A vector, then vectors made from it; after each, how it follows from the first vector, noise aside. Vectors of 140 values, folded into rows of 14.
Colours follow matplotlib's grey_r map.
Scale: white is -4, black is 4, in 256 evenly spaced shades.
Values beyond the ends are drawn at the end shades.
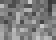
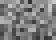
negated.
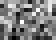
negated, scaled up.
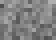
negated, shrunk.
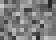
sign-scrambled.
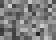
sign-scrambled.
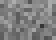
negated, shrunk.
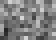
reversed.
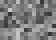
wrapped around, negated.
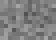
wrapped around, negated, shrunk.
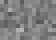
wrapped around, negated, shrunk.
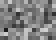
wrapped around, negated.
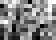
negated, scaled up.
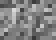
wrapped around, negated.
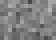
negated, shrunk.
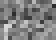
wrapped around, negated.
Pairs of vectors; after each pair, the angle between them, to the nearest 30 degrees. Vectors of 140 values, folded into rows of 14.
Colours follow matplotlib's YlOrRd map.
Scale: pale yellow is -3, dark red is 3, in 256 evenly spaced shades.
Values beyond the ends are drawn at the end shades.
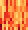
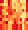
90 degrees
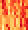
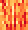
60 degrees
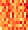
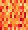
150 degrees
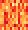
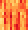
60 degrees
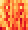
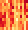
120 degrees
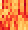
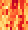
120 degrees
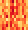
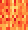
150 degrees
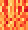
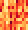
120 degrees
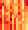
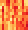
150 degrees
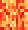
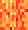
30 degrees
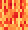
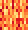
150 degrees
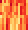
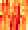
150 degrees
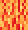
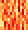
30 degrees
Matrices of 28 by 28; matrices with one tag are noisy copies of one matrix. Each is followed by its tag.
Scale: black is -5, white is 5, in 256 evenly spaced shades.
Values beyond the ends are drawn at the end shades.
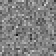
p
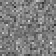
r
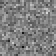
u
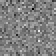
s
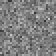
p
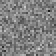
r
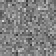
p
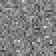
r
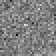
p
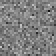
r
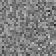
r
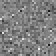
r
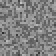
s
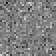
u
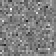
p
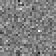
s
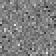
r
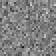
u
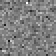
u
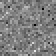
r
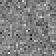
p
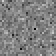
p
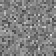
r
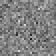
p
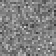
r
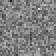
p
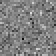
r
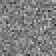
r
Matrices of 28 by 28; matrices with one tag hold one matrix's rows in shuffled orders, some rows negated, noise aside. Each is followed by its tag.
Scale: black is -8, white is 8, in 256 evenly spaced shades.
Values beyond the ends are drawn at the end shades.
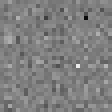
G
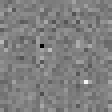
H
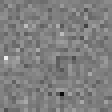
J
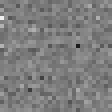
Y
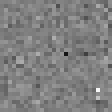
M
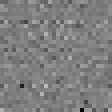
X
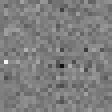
J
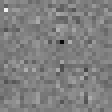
J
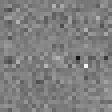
G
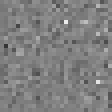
M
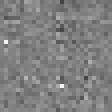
J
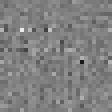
X
